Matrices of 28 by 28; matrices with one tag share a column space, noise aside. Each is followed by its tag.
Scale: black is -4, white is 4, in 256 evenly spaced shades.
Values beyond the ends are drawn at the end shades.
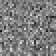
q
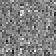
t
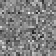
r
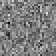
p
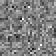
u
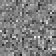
r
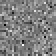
q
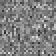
u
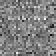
u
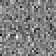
u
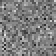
u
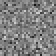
r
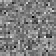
r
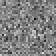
u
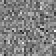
q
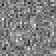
p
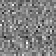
r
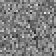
r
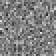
q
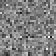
r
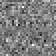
p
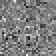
u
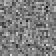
p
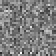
t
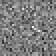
q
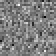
p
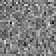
p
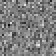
p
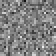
r
